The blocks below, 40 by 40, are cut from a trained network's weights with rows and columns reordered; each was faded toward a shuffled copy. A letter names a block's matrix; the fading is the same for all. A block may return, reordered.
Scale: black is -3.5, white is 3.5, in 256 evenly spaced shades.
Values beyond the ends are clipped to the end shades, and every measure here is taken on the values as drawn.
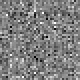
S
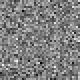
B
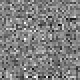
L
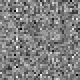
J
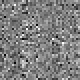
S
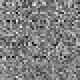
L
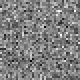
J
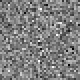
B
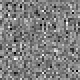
S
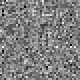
B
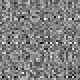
L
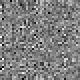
S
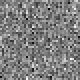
B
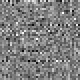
L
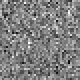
B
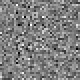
J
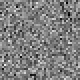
J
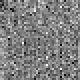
S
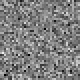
J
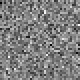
B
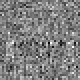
L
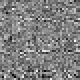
L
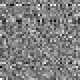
L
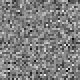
B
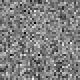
B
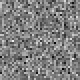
J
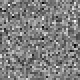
B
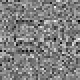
L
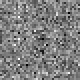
J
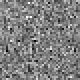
J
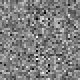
B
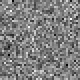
B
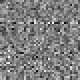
L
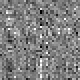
S
